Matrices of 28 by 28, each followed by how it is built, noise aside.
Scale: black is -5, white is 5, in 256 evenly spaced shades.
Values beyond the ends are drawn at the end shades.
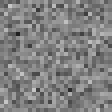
noise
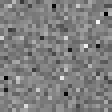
sparse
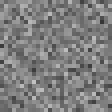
Toeplitz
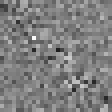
banded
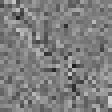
banded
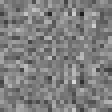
low rank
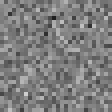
noise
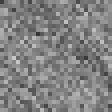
Toeplitz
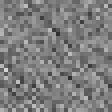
Toeplitz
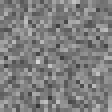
noise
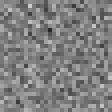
noise
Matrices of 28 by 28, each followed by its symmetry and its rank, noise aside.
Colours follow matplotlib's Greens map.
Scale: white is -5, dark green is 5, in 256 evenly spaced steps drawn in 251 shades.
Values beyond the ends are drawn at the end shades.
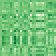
antisymmetric, rank two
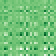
no symmetry, rank one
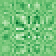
antisymmetric, rank two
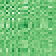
symmetric, rank two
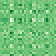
no symmetry, rank two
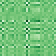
no symmetry, rank one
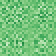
no symmetry, rank three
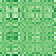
no symmetry, rank two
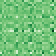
no symmetry, rank three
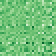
no symmetry, rank three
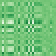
no symmetry, rank one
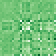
symmetric, rank two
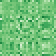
no symmetry, rank three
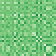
symmetric, rank three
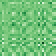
symmetric, rank two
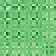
symmetric, rank two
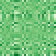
antisymmetric, rank two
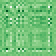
antisymmetric, rank two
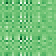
no symmetry, rank one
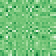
antisymmetric, rank two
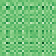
symmetric, rank one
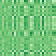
no symmetry, rank one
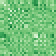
symmetric, rank three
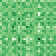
symmetric, rank two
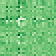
symmetric, rank two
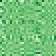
no symmetry, rank three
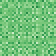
symmetric, rank two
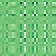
no symmetry, rank one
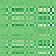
no symmetry, rank one
